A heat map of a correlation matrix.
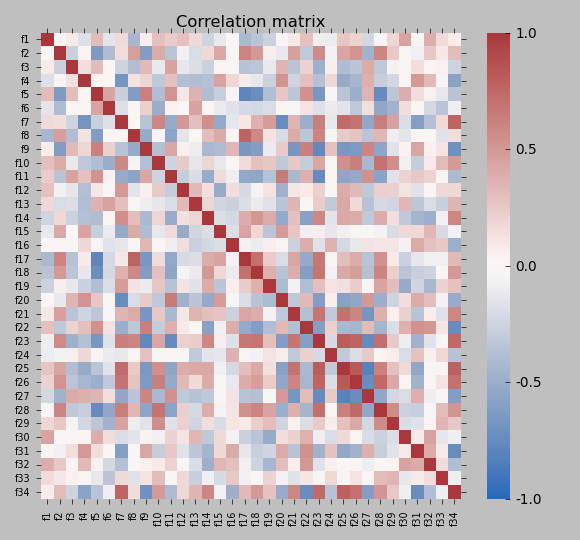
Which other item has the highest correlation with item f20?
f11
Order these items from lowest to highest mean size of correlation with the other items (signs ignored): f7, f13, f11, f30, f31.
f30, f13, f31, f11, f7
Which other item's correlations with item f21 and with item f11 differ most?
f23
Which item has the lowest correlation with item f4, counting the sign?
f7
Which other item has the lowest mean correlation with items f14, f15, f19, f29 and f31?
f5
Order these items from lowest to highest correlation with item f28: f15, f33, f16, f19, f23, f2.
f15, f16, f33, f19, f2, f23
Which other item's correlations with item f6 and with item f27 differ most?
f13
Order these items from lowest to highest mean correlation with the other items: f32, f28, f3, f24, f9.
f9, f3, f24, f32, f28
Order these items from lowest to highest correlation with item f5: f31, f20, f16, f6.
f16, f31, f20, f6
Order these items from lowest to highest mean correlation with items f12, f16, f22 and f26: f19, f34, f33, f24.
f34, f19, f24, f33
